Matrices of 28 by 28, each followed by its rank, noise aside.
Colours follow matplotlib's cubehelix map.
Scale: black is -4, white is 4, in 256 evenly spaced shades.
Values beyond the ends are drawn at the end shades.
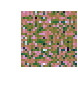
seven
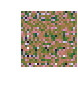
four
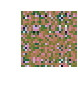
three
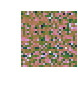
seven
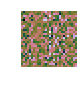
seven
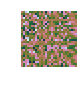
five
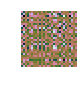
three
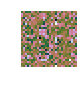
five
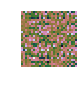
four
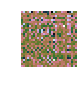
five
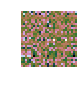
five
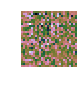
six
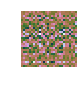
three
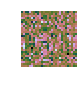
five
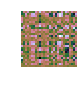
three
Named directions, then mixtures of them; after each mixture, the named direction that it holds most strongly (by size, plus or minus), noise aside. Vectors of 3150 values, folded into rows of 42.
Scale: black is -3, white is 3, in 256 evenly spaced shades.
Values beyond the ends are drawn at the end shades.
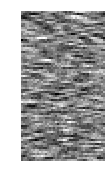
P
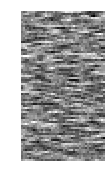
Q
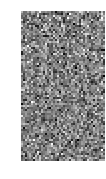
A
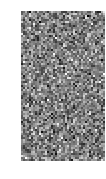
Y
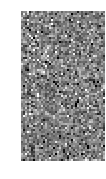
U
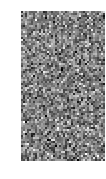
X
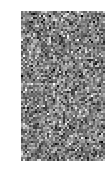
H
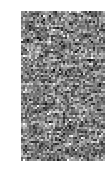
H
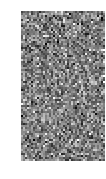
A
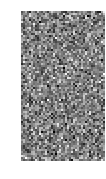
Y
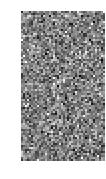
H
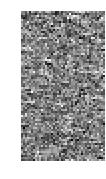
A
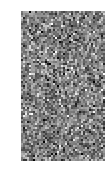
U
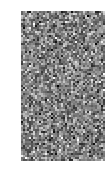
Y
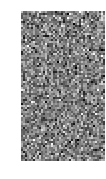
A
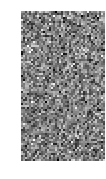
A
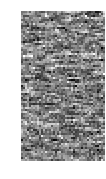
Q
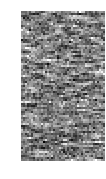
P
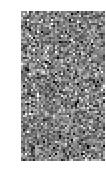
U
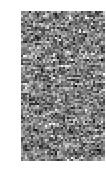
Y
